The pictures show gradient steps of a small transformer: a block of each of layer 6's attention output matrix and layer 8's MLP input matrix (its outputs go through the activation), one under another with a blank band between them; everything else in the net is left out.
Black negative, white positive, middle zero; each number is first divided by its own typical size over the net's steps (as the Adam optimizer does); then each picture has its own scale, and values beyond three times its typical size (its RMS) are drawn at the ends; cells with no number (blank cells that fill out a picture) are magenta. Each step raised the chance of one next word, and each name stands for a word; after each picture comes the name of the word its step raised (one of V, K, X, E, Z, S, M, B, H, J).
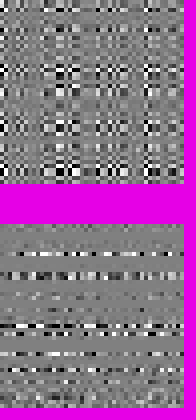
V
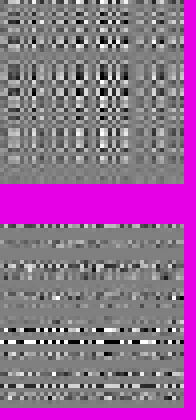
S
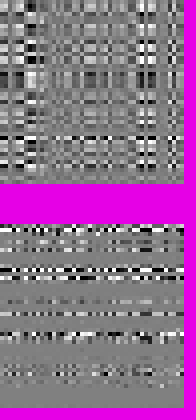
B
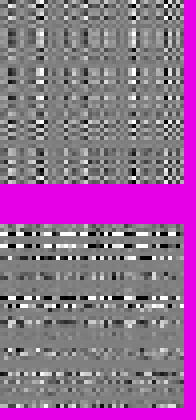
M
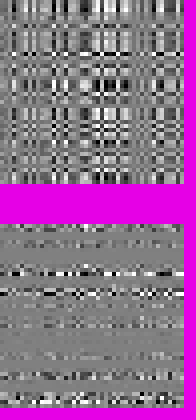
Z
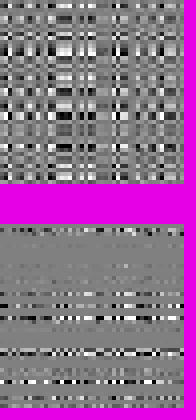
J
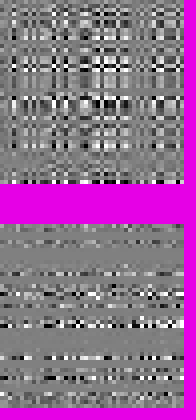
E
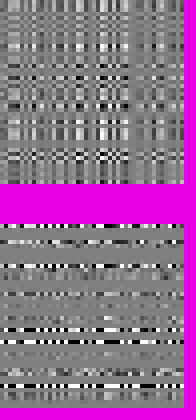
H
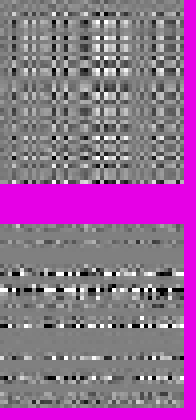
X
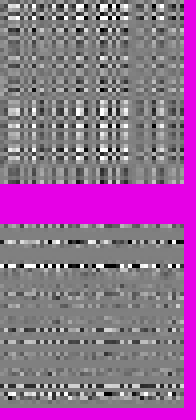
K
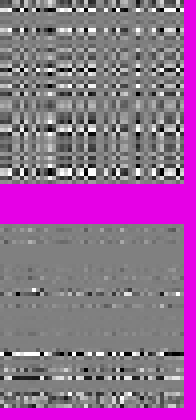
V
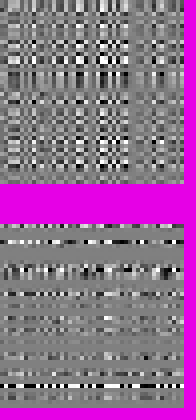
B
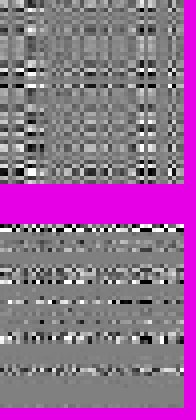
V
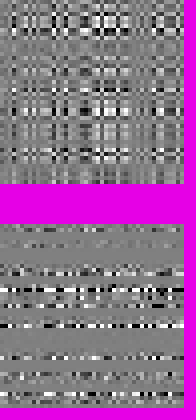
K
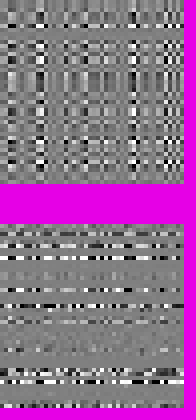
B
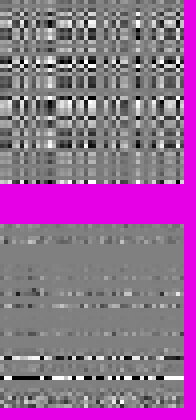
E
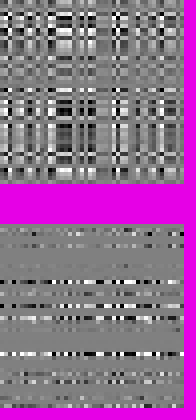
K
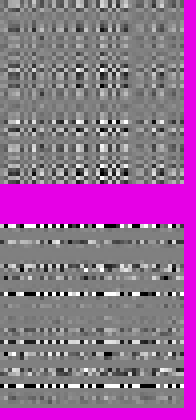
V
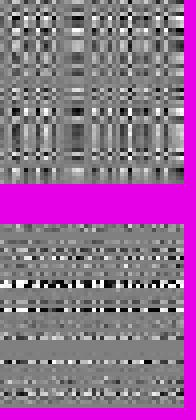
K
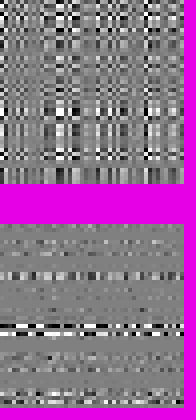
K
